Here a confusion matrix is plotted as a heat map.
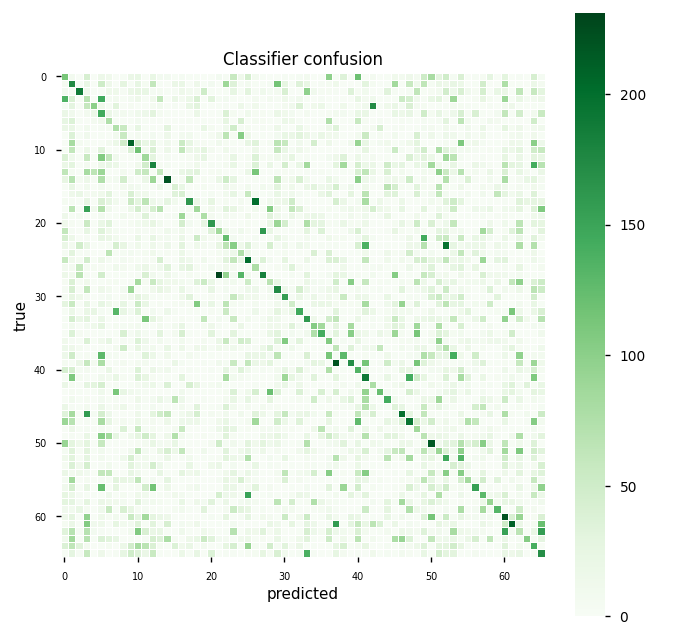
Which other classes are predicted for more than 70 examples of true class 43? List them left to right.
7, 28, 41
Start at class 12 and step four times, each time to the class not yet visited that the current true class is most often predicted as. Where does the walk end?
51
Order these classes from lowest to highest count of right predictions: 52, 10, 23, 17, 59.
23, 10, 59, 52, 17
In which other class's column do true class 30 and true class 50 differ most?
57
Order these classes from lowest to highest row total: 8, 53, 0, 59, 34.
53, 8, 34, 59, 0
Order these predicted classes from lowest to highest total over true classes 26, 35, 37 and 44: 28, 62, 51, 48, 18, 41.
18, 62, 28, 41, 48, 51
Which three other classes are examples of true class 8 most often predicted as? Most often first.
24, 22, 41
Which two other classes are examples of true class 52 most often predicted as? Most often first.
54, 47
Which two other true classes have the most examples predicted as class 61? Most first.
32, 28
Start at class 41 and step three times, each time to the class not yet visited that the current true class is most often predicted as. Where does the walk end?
36
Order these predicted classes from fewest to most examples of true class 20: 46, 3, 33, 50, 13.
13, 46, 50, 3, 33
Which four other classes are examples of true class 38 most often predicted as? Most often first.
53, 5, 36, 62
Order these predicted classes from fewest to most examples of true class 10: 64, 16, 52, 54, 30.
54, 30, 52, 64, 16
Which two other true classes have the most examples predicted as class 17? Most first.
14, 42
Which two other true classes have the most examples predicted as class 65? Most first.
62, 61
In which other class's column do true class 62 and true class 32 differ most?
60
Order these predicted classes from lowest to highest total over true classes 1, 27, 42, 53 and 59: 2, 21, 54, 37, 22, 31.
31, 37, 2, 54, 22, 21
